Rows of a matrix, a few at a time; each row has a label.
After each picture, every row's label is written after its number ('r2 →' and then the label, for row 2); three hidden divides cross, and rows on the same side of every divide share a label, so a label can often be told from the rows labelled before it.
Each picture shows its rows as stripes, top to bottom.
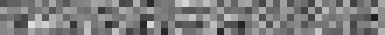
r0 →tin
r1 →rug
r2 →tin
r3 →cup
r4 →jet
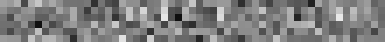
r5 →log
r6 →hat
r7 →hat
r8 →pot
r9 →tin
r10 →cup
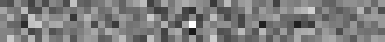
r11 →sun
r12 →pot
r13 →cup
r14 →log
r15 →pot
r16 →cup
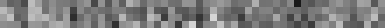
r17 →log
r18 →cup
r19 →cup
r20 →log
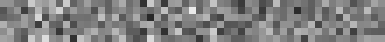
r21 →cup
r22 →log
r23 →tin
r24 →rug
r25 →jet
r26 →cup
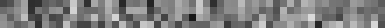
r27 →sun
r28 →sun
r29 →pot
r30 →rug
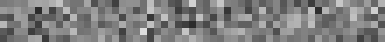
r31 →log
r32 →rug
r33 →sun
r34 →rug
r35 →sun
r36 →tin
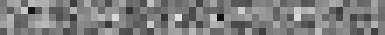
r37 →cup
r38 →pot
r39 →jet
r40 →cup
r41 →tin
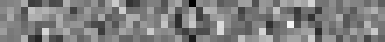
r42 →pot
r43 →cup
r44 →log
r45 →hat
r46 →rug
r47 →pot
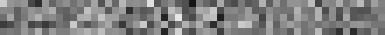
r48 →rug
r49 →jet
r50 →jet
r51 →sun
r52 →jet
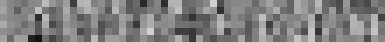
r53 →jet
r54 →jet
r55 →rug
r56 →rug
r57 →rug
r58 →pot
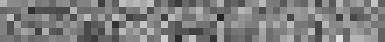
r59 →rug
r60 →sun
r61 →jet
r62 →hat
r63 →rug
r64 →hat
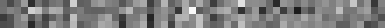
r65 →sun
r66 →log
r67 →sun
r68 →sun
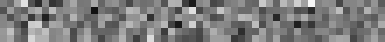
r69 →pot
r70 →log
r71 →sun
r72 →log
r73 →cup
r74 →cup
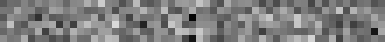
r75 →tin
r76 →hat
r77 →pot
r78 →jet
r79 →tin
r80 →pot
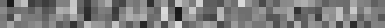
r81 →sun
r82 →hat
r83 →hat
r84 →jet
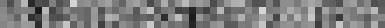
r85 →sun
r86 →rug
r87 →pot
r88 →rug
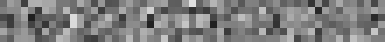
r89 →log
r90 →rug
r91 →sun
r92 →sun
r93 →rug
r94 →hat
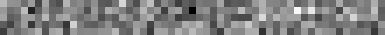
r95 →rug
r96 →pot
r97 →rug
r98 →sun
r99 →tin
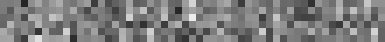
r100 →log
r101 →hat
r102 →log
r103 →jet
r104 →rug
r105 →cup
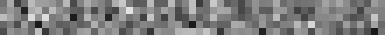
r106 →cup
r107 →log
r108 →cup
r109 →pot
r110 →tin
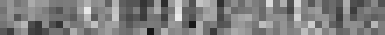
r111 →jet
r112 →jet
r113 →jet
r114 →pot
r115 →sun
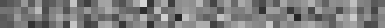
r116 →sun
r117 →tin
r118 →hat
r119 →sun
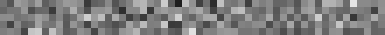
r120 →hat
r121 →sun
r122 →jet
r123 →hat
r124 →log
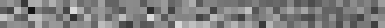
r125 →log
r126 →sun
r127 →cup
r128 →tin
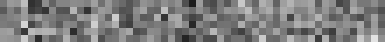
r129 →pot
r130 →sun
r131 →jet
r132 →pot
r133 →cup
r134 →rug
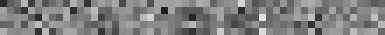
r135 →sun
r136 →cup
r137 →rug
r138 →log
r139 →rug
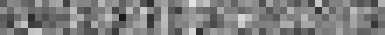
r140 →tin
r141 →hat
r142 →sun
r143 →sun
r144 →log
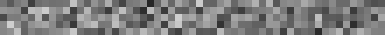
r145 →sun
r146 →cup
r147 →tin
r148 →jet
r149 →hat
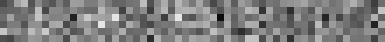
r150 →sun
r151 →tin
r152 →jet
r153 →tin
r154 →cup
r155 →tin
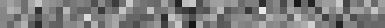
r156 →log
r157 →rug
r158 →jet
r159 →pot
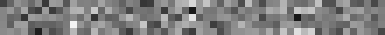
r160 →tin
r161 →pot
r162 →log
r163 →sun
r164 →pot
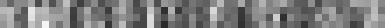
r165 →rug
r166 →cup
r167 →cup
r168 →cup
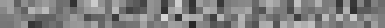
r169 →jet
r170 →jet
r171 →hat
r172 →pot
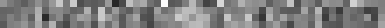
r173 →hat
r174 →tin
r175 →tin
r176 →tin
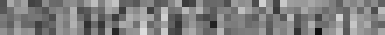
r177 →pot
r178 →sun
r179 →hat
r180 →hat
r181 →hat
